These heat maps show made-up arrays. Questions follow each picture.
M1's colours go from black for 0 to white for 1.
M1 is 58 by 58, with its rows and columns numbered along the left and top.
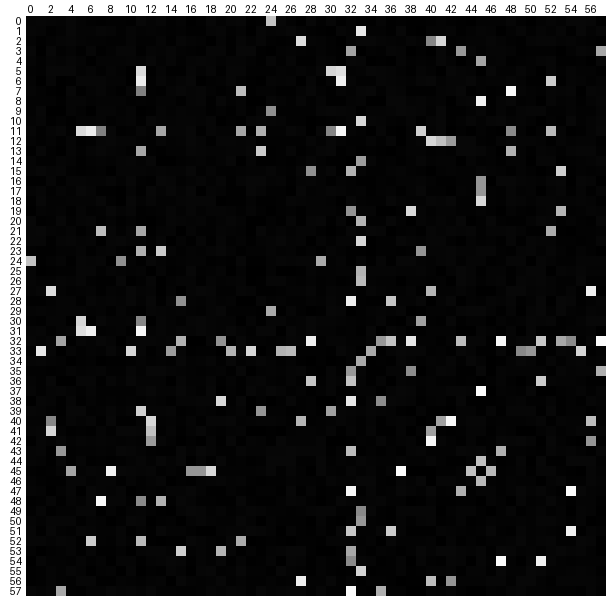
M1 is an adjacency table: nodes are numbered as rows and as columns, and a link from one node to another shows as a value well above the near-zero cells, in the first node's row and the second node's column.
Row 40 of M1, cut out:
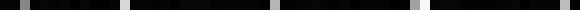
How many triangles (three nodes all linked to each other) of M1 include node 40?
6
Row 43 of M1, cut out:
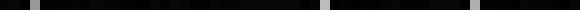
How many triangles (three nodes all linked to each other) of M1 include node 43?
2
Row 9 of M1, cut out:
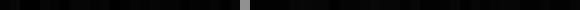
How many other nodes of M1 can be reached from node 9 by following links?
3
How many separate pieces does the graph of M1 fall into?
6
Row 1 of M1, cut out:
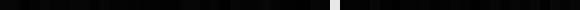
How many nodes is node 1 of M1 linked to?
1
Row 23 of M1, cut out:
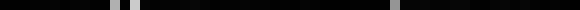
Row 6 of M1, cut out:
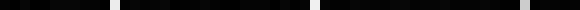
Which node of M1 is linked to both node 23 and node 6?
node 11
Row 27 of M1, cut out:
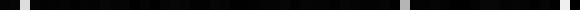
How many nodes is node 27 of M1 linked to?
3
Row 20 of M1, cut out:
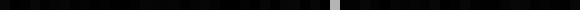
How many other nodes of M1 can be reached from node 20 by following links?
11
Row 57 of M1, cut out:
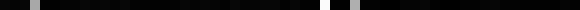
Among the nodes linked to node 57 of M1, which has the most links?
node 32
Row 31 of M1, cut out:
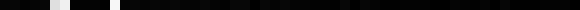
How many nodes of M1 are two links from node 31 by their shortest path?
8
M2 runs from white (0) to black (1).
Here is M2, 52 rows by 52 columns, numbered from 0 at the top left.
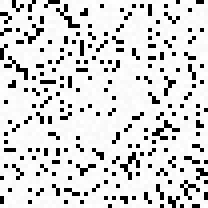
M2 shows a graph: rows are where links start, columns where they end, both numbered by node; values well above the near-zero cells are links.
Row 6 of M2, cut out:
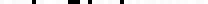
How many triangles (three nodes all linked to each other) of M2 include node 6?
4
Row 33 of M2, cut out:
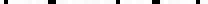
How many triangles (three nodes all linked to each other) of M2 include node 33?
2
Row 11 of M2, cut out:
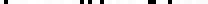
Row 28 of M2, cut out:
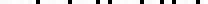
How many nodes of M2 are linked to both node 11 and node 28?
0
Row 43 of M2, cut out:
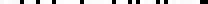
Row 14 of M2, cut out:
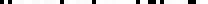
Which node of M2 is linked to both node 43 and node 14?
node 34
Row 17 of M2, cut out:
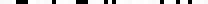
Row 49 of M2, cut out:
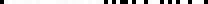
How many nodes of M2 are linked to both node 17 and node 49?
5
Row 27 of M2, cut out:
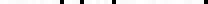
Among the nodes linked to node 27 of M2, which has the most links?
node 20
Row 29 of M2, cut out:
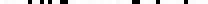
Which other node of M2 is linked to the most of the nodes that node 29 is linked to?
node 47
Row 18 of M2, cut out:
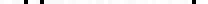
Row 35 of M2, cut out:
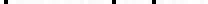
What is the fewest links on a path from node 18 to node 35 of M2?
4
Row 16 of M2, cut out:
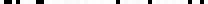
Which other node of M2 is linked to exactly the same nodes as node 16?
node 7
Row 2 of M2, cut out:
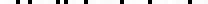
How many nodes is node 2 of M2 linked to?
8
